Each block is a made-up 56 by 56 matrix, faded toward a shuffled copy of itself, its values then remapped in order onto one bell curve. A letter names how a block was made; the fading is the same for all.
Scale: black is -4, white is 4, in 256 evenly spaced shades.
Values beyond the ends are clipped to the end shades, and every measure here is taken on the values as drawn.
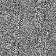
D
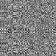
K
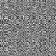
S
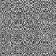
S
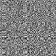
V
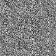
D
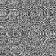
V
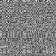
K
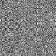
V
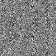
D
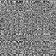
K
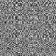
S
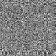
V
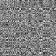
S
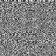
K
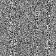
D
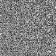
D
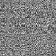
V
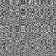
S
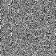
D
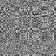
S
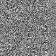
D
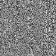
D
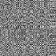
S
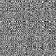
K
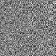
V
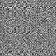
K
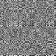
K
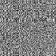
V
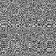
S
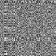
S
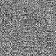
V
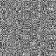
V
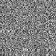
V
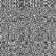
K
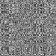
S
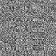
V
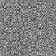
V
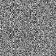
D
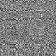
K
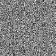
D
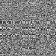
K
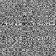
K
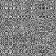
K
